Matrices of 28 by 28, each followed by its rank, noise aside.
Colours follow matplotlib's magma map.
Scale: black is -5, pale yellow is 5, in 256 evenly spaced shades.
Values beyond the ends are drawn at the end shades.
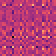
two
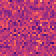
six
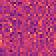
four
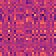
two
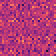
four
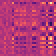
one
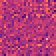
six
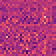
six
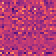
four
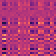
one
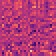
three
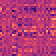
three
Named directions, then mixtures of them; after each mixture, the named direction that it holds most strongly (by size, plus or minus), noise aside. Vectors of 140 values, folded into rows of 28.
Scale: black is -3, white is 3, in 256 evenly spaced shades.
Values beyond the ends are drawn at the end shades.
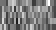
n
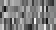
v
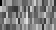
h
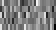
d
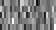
d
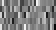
d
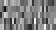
v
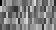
h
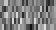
v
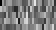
h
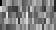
h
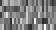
v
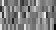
d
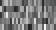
v
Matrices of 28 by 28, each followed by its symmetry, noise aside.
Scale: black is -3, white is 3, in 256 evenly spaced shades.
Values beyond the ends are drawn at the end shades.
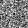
symmetric.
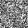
symmetric across the other diagonal.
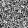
same after a half turn.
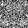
mirrored left to right.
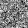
symmetric across the other diagonal.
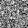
symmetric.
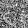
symmetric across the other diagonal.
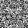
mirrored left to right.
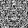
mirrored left to right.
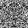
mirrored left to right.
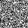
symmetric.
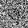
symmetric across the other diagonal.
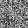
symmetric across the other diagonal.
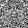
mirrored left to right.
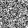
symmetric.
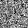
no symmetry.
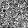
symmetric.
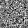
symmetric.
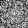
symmetric.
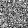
symmetric.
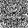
mirrored left to right.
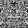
mirrored left to right.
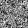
symmetric.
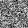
same after a half turn.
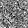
symmetric across the other diagonal.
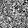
symmetric across the other diagonal.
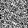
same after a half turn.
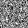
same after a half turn.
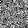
same after a half turn.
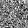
no symmetry.
